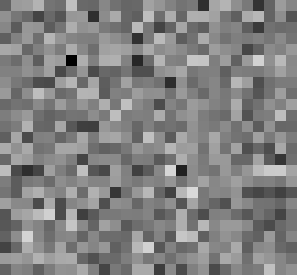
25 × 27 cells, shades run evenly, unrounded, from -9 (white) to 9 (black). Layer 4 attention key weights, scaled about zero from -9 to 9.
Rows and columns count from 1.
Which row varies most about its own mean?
16
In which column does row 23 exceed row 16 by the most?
1
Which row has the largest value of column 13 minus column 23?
6
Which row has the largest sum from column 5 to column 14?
7
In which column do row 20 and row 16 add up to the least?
5
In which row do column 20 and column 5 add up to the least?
20
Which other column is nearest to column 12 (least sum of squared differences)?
27
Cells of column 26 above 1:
9
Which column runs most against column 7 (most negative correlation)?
24
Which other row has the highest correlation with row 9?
3
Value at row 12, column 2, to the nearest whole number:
0
